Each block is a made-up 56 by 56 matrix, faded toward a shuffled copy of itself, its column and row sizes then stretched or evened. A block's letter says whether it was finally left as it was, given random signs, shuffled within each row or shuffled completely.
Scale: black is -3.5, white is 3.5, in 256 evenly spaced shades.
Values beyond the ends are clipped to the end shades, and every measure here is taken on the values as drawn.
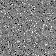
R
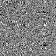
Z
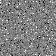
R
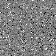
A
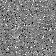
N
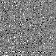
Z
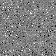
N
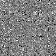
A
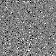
A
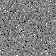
R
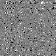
Z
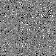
A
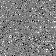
N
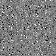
A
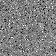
R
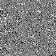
A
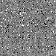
A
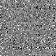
A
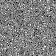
R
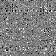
Z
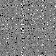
A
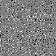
Z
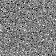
R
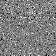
N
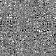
Z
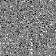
Z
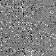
A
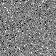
R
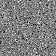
R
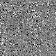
A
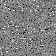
N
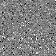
A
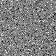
R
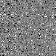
A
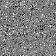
A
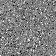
R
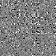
Z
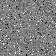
R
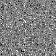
Z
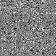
A
